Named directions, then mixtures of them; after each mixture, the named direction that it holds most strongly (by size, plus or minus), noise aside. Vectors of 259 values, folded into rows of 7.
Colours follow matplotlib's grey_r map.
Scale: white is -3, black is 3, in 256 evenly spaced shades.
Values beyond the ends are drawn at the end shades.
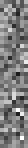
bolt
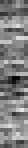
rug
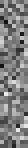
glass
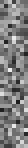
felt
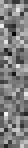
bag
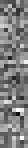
bolt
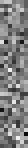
felt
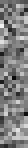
glass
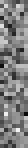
bag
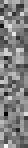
bag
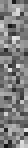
felt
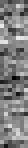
rug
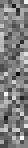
bolt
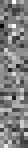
bag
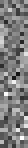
glass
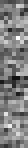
rug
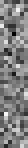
bag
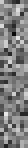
bag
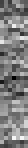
rug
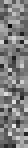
felt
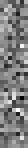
bolt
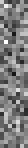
bag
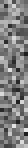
felt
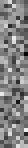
felt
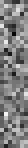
bag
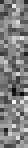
felt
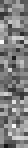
felt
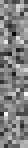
bag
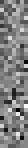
bolt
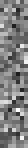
bolt
